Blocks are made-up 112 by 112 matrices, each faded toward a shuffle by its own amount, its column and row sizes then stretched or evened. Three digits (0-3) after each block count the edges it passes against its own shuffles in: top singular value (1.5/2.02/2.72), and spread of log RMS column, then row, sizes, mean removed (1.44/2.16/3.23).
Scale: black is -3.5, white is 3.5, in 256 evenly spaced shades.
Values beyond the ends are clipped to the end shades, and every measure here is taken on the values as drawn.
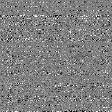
0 1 3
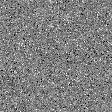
0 0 0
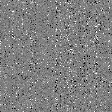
0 2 0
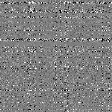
0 2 3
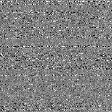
1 0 3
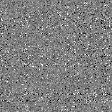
0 2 2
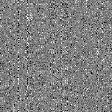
2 2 0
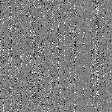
0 3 0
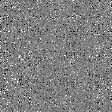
0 2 1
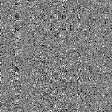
2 2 0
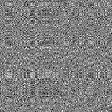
3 1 1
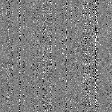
2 3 0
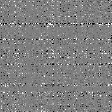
1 2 3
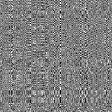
3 3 0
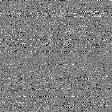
1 0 3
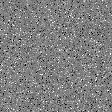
0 0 0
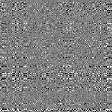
3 2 3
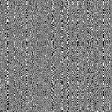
3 3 0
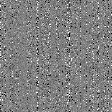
0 3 0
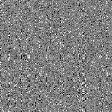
2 2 0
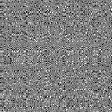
3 1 2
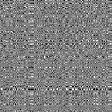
3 1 3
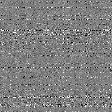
2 1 3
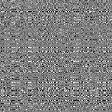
3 1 3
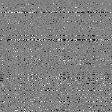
2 1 3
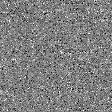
0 0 1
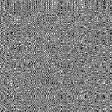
3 2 1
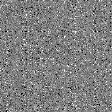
1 2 1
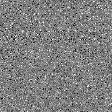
0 0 2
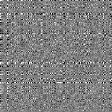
3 2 3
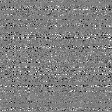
1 1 3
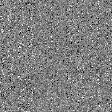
0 2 0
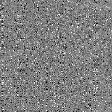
2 2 0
